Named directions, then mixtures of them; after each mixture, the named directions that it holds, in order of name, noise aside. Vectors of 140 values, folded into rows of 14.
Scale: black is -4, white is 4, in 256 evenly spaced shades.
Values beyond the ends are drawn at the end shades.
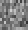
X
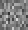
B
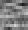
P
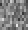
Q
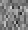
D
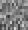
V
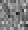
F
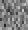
B, D, Q.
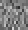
B, D.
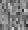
B, D, F.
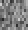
Q.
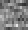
P, Q.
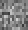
B, X.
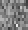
D, Q.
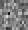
B, P.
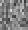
X.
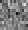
F.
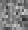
F, P, X.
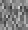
D.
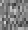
D, X.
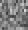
F, X.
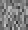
B, D.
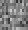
B, X.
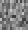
X.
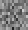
B.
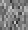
D.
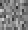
B, Q, V.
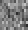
F.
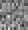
V.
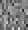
B, D, F.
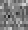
D, F, P.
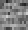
B, P.
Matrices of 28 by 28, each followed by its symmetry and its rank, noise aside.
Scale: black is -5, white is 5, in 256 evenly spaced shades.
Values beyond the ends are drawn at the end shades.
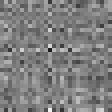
no symmetry, rank three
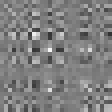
symmetric, rank two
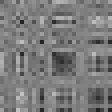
symmetric, rank two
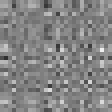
no symmetry, rank three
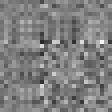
no symmetry, rank three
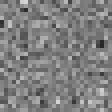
no symmetry, rank four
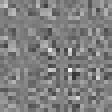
symmetric, rank four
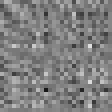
antisymmetric, rank four
